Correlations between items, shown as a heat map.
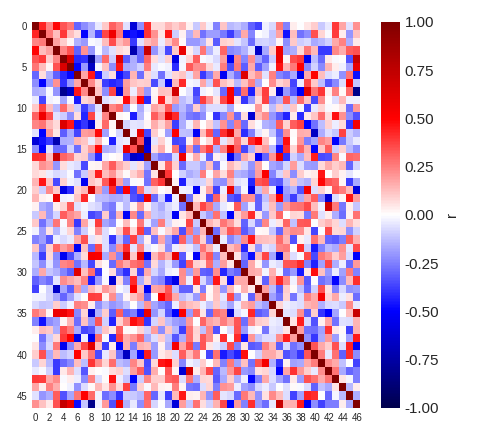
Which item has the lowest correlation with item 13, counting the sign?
40
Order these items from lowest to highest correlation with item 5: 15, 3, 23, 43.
15, 43, 23, 3
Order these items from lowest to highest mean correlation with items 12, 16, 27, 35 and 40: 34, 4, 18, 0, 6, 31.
6, 18, 34, 31, 0, 4
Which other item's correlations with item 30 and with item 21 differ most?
3
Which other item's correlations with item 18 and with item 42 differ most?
22
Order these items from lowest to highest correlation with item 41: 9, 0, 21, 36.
21, 0, 36, 9
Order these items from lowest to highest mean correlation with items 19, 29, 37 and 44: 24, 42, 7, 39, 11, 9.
7, 39, 24, 9, 11, 42
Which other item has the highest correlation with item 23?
31
